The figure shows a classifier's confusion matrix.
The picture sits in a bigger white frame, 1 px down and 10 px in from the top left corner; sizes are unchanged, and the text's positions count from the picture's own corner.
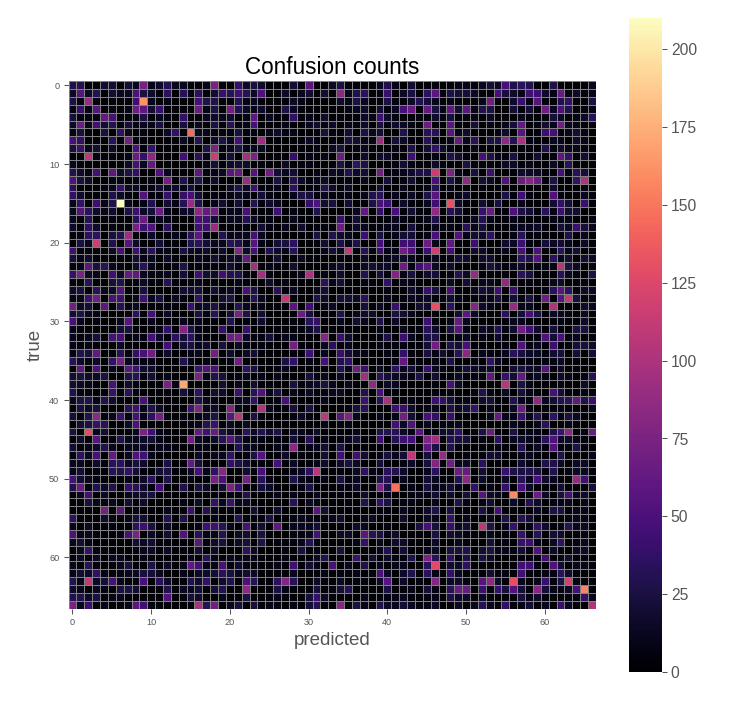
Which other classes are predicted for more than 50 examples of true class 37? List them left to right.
16, 53, 57
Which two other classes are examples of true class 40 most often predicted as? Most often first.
59, 64
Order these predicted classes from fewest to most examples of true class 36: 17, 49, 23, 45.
49, 23, 45, 17
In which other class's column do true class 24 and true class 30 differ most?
51
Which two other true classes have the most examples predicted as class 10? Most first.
9, 34
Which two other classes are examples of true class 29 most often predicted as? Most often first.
21, 50
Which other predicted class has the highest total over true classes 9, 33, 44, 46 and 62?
2
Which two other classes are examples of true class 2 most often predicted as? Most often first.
9, 53
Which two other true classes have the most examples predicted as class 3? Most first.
20, 42
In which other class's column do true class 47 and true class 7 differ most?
43
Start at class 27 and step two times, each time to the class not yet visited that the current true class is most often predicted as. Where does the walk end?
56
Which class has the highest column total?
46
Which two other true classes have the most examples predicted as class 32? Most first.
42, 35
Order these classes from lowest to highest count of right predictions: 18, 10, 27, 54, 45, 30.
30, 54, 10, 45, 18, 27
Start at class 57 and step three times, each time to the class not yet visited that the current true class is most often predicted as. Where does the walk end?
34
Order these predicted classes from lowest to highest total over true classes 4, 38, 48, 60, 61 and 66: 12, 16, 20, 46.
20, 12, 16, 46
